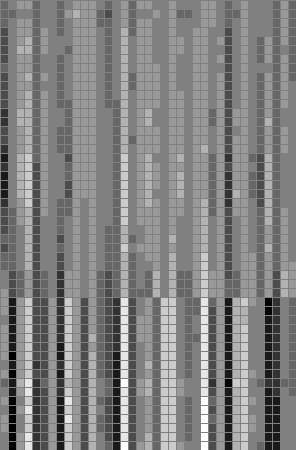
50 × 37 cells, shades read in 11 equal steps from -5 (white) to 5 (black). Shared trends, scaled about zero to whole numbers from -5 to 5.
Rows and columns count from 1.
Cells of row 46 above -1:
23
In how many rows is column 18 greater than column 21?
18
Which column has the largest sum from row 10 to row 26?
1
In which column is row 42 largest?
2
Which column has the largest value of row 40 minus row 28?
34
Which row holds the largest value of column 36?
43
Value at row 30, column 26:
-3
